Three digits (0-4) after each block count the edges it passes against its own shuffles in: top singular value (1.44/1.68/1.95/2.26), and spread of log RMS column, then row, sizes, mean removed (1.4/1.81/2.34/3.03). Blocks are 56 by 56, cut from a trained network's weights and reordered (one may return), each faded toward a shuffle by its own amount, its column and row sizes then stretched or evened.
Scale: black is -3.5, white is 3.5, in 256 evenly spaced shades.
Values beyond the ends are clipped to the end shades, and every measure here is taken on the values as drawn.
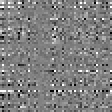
4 3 4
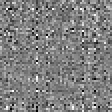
2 3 3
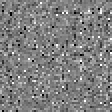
1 2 1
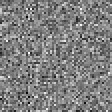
1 1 2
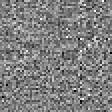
3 1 1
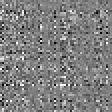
2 4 3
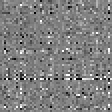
3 3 3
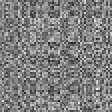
4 3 1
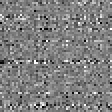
2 2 4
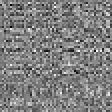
4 1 3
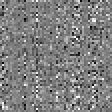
2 4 2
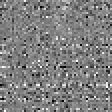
3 2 3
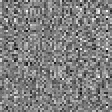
4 3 1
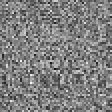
3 0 0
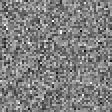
0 1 0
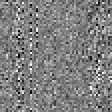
2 4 0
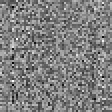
0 3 0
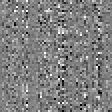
2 4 0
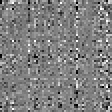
1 4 3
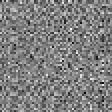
4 1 0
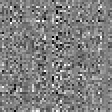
0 4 2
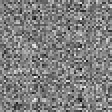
4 2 0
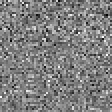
2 1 2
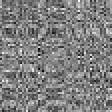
4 2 1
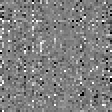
1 3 1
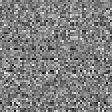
3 0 3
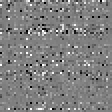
1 3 4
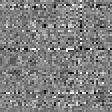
2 2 4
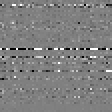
4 0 4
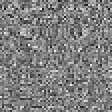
3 0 3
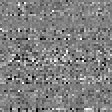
1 1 4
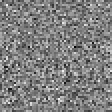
0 1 2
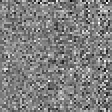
2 3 1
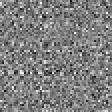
3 2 2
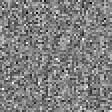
1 1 0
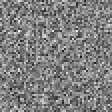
1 1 0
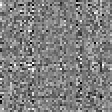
0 4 2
